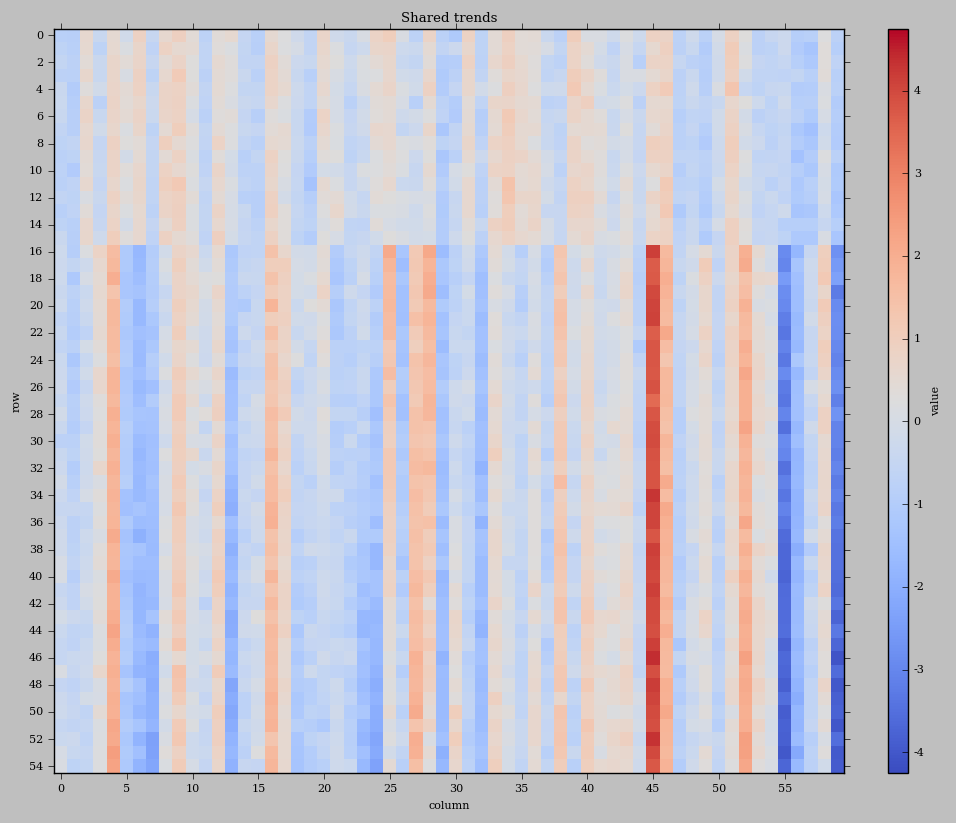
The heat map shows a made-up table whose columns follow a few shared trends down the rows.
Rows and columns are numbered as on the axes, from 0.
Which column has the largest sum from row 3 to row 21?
45
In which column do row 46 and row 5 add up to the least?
59
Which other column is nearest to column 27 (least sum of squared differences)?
38
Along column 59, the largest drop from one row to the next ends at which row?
16
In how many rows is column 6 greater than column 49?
16
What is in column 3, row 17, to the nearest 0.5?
0.5
